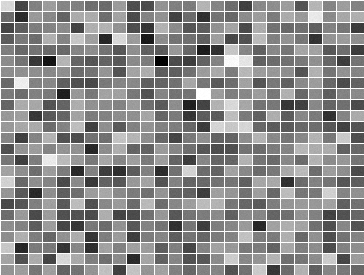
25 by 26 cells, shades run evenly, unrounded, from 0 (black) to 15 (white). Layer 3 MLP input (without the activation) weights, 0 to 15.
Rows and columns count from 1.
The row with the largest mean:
7
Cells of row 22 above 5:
23
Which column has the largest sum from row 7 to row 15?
18
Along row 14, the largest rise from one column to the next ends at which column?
8
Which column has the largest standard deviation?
15
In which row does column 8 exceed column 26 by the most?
3
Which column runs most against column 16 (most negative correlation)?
22
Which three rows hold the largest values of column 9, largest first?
4, 13, 14
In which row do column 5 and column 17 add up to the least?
9
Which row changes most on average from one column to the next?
24
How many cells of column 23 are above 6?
22
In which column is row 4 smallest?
11
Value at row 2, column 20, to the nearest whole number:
7
